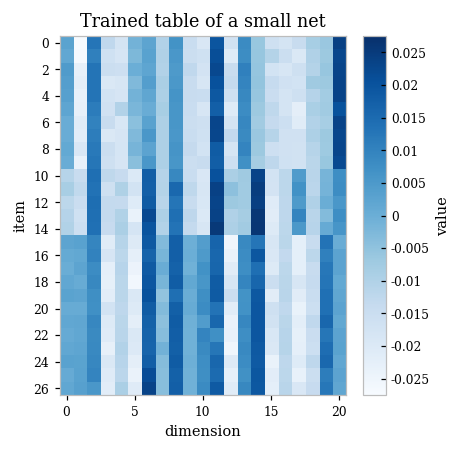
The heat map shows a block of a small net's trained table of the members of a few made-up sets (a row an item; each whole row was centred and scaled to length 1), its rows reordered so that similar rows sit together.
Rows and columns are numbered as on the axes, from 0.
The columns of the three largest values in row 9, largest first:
20, 11, 2
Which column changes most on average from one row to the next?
17
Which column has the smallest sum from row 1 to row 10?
1
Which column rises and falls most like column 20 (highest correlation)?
5
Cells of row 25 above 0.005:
8
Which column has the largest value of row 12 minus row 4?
14
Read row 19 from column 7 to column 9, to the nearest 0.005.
-0.005 0.015 0
